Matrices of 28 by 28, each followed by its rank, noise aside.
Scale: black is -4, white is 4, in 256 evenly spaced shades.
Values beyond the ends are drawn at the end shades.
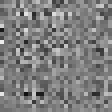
three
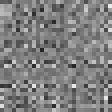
three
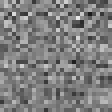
five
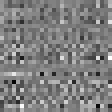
three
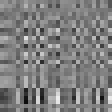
one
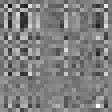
one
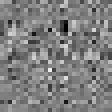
four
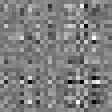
two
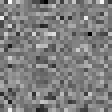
three
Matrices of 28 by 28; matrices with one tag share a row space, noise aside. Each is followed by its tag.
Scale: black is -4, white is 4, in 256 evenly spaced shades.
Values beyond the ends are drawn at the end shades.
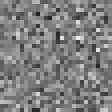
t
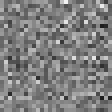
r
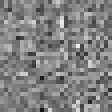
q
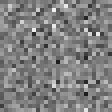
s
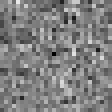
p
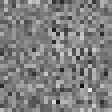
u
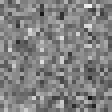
q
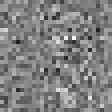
p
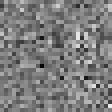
q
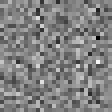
t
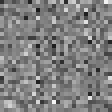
s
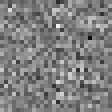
u
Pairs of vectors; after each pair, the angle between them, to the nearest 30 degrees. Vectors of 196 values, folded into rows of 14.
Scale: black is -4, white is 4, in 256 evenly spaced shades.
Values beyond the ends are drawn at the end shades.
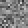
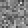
30 degrees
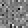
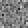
60 degrees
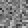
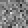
120 degrees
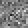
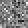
90 degrees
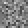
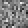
60 degrees
